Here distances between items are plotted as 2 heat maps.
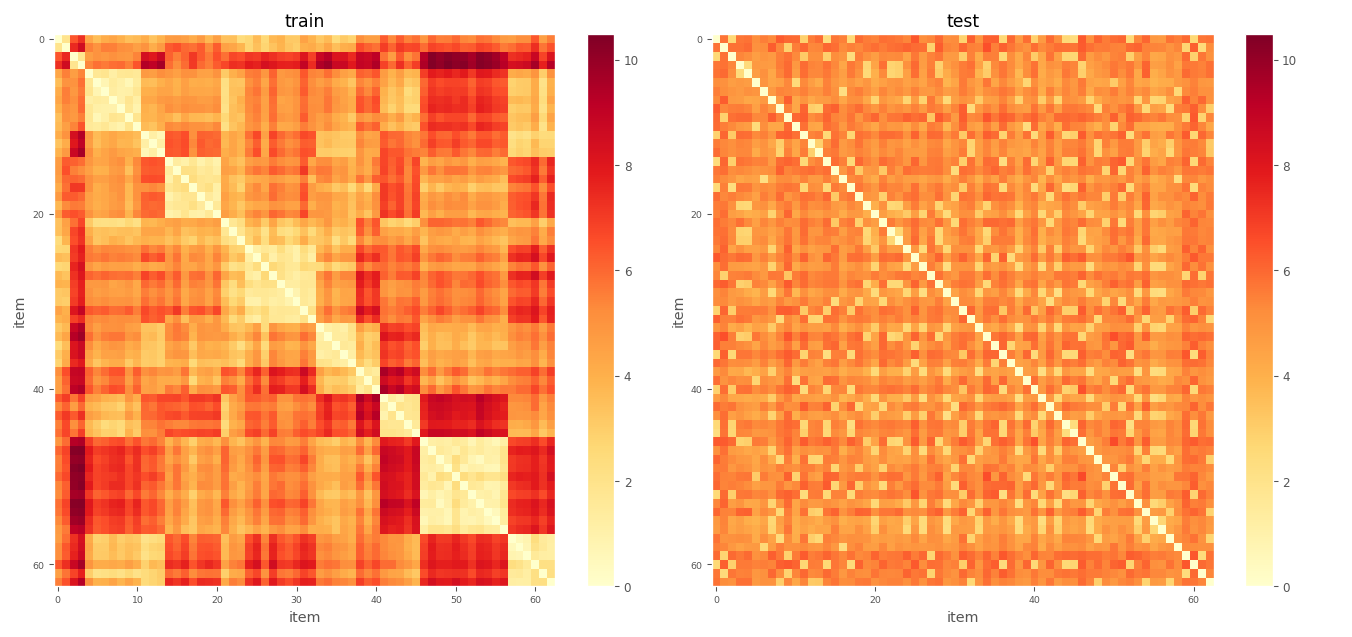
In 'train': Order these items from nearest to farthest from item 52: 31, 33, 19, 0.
33, 19, 0, 31
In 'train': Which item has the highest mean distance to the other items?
3
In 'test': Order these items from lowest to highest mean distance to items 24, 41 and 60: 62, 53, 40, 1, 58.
53, 40, 58, 62, 1
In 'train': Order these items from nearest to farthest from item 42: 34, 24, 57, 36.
57, 24, 36, 34
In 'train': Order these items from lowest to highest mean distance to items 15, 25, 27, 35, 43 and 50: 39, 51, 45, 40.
51, 39, 45, 40
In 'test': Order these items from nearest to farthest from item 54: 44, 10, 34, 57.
57, 10, 44, 34
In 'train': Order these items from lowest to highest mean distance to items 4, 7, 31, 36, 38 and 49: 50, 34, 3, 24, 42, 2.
34, 24, 50, 42, 2, 3
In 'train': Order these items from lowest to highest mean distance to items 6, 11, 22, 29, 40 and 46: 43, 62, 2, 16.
16, 62, 43, 2
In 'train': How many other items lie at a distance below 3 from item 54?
10
